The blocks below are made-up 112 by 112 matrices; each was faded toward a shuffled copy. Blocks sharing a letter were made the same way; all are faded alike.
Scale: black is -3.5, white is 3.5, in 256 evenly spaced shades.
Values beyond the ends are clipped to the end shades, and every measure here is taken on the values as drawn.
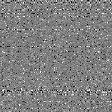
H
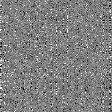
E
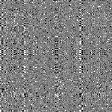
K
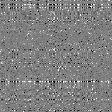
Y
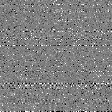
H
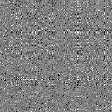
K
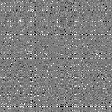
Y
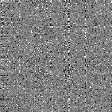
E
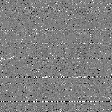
H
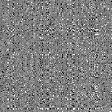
K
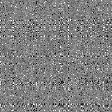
K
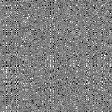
K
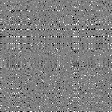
Y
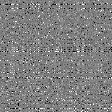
H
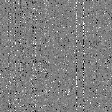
E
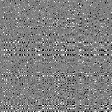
Y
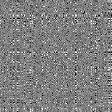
K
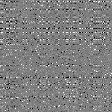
Y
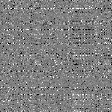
H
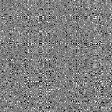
K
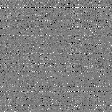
H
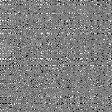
H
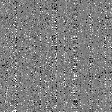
E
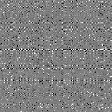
Y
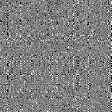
K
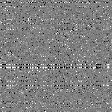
H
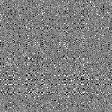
K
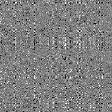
K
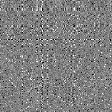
K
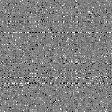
H
